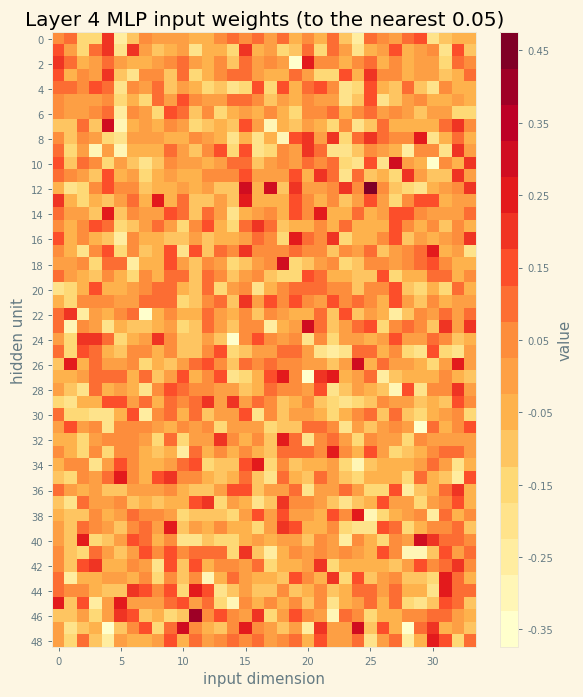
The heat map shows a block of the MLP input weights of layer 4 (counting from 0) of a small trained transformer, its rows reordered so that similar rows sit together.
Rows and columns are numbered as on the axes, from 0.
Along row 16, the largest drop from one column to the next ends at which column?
23
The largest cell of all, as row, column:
12, 25
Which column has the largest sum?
15
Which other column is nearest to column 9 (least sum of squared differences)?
21
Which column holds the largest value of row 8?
29
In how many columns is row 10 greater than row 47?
17
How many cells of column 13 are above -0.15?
42
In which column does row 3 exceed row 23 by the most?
4
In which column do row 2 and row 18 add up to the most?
18
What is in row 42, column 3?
0.2
